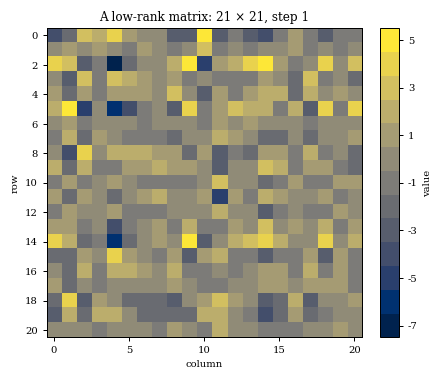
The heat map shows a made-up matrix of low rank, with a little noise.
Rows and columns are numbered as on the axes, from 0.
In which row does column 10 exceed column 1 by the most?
0
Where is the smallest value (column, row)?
4, 2
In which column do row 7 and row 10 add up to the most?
11
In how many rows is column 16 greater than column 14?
8
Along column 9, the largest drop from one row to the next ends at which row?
15
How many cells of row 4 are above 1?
4
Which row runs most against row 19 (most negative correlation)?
9
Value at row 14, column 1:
2
